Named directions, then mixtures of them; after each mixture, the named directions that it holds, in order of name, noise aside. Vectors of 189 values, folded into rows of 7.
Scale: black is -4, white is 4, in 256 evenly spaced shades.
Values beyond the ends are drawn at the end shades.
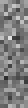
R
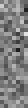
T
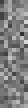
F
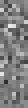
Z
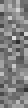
F, T, Z.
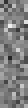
T, Z.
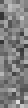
F, R, T.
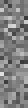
R, Z.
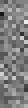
F, Z.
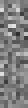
T, Z.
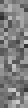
F, R, T.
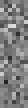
Z.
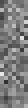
F, Z.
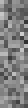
F.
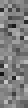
F, Z.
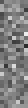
F, T, Z.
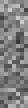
F, R, T.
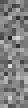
R.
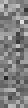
R, T.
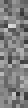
F, R, Z.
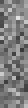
F, R, Z.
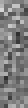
R, T, Z.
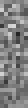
R, T, Z.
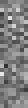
F, T, Z.
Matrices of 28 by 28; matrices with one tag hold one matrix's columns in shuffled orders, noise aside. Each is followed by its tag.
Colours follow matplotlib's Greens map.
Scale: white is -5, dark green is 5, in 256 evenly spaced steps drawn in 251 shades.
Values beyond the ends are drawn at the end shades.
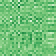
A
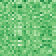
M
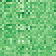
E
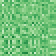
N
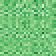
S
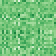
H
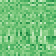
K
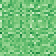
S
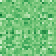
H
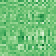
K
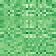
S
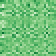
S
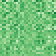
E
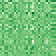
E
